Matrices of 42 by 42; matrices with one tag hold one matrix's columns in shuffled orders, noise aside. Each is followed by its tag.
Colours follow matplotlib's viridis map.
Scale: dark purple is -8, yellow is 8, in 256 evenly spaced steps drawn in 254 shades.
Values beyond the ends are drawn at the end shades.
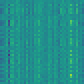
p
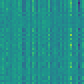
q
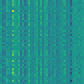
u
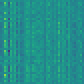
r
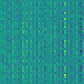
r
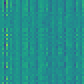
q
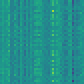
u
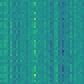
r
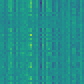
q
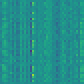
r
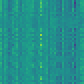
q
